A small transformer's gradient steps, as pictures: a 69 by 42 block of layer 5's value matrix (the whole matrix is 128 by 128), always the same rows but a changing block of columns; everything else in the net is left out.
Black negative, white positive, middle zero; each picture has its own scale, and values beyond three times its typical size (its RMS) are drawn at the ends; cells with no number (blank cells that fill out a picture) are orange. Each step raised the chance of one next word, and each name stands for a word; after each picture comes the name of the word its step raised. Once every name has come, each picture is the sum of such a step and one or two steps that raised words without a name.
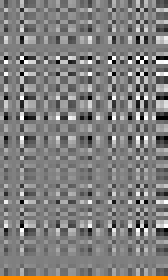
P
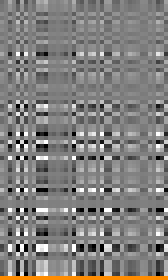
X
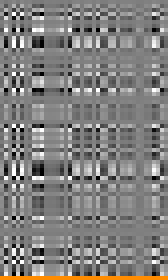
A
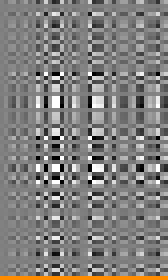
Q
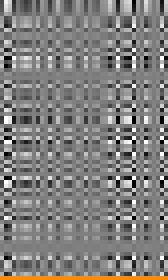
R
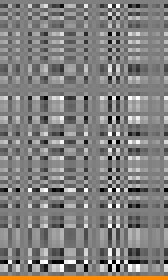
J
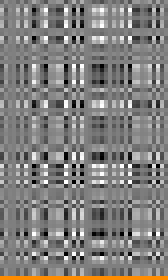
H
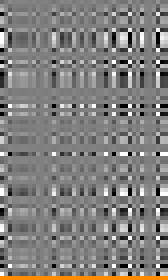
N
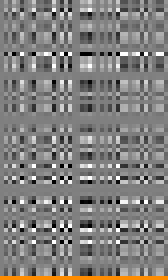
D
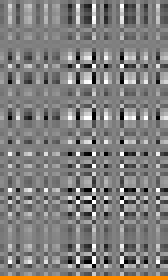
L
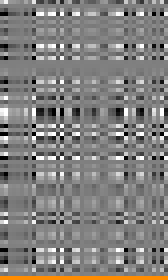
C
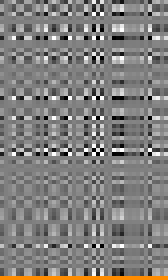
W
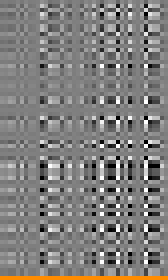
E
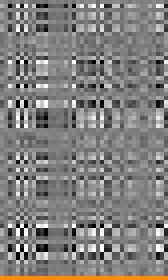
P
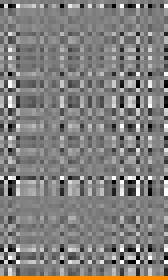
J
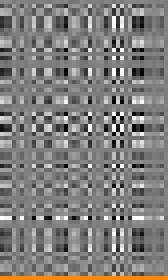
R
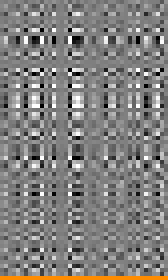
Q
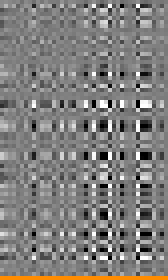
H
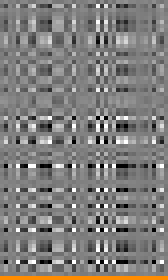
E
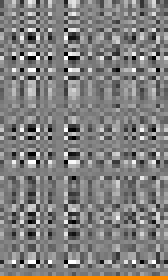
R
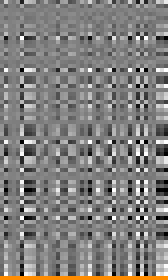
X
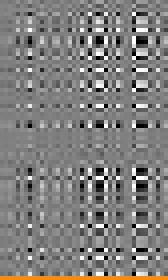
A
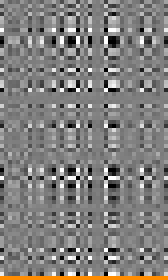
A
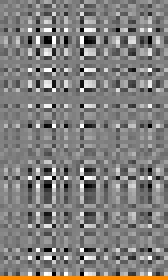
A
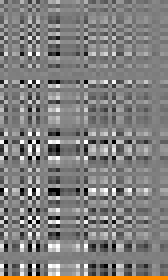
X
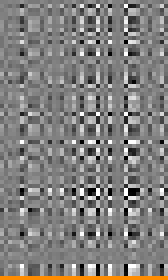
X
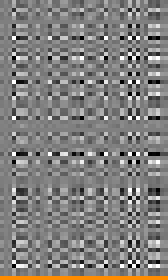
W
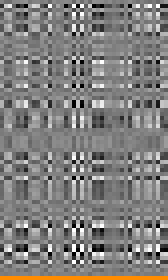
P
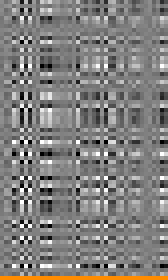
R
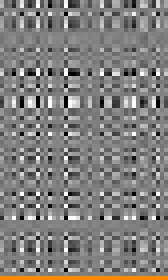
Q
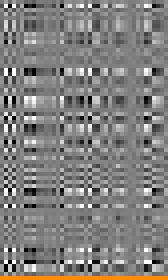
J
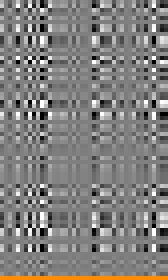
P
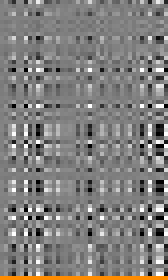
X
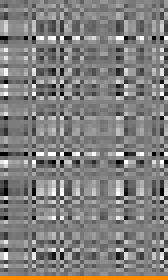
W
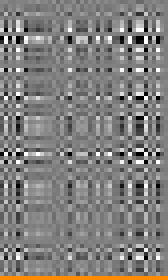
W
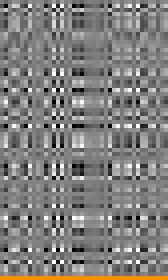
A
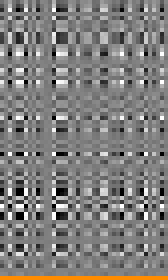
L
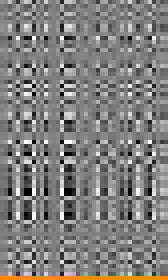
E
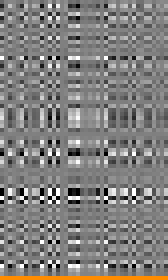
L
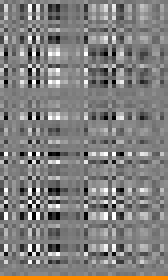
L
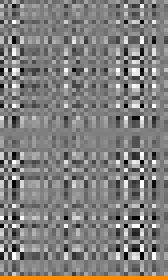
P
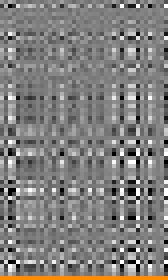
J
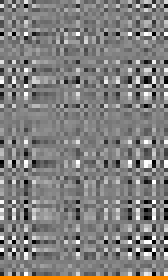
N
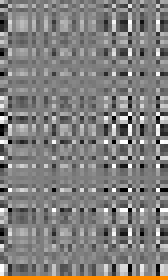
X
